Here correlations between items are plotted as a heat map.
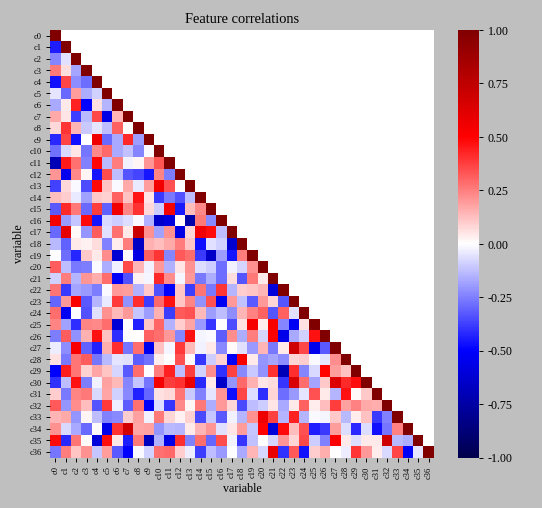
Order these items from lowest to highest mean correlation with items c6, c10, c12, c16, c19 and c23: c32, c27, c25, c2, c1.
c1, c25, c32, c2, c27
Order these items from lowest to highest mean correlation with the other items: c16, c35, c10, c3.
c16, c3, c35, c10
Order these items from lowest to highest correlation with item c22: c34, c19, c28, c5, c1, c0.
c1, c28, c5, c19, c0, c34
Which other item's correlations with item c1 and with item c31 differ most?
c17
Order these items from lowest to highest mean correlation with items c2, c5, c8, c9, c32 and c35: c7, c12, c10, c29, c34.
c7, c34, c10, c12, c29
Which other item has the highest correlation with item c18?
c28
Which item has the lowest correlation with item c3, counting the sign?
c6
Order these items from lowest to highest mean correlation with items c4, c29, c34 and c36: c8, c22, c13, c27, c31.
c22, c31, c27, c8, c13
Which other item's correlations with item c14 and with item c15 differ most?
c11
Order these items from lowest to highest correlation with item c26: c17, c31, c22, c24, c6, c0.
c22, c6, c0, c24, c31, c17
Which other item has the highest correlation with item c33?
c20
